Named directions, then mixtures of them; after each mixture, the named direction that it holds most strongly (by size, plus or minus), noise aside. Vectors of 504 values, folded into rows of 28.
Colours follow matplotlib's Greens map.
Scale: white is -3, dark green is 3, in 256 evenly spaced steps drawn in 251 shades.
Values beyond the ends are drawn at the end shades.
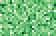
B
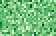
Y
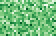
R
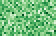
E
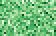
E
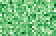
B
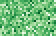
E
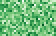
R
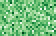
E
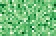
B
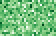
Y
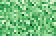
R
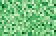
E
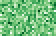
B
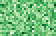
B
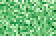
R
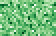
B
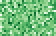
B
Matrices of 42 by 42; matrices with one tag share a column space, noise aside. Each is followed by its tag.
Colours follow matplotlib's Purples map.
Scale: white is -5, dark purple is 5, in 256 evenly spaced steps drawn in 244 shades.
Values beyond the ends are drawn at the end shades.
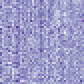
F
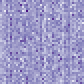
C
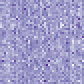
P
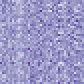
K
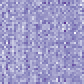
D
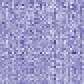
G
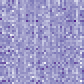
F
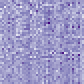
G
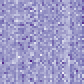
K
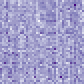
F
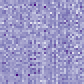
G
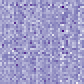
G
